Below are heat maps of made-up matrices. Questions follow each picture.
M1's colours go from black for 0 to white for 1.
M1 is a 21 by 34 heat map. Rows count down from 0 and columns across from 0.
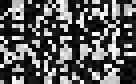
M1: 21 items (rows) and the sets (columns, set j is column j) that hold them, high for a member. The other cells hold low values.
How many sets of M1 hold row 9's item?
10
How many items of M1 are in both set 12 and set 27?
3
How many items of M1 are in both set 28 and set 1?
5
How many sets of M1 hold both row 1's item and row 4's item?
7
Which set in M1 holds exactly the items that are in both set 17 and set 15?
25
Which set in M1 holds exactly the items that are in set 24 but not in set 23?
6
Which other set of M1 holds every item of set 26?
11
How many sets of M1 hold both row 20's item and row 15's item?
3
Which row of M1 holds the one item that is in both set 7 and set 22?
12
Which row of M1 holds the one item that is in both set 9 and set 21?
11
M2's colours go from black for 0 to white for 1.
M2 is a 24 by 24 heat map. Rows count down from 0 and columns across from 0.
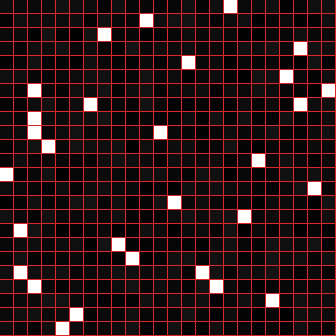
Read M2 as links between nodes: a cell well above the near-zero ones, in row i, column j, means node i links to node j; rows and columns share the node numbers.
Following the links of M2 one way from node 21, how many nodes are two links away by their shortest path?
2
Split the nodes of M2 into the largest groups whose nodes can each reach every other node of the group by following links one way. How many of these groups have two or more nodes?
3
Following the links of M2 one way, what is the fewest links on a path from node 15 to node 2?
3
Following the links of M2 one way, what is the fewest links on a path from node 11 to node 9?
2
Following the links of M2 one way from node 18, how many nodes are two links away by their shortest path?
2
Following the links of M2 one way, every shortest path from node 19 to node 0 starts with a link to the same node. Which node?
node 14
